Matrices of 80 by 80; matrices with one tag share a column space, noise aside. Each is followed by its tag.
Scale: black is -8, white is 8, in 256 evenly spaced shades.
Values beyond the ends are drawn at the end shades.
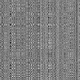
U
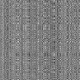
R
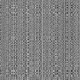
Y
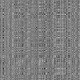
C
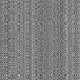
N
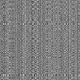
N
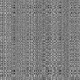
Y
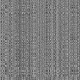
Y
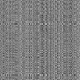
N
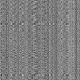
N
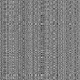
N
